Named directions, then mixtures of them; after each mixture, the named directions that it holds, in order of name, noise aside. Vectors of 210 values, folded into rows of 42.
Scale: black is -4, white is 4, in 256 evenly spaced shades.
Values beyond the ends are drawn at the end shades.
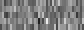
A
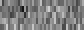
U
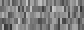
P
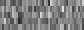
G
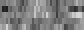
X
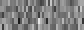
A, G, P.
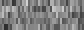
G, P, X.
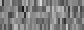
P, U.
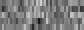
A, P, X.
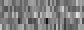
A, G, X.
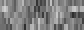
A, X.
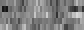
X.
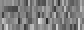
A, P, U.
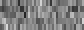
A, U, X.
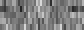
A, U, X.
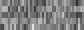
P, U, X.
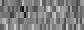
U.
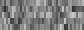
A, G, X.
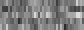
A, G, X.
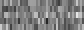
A, X.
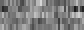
P, X.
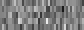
A, G, U.
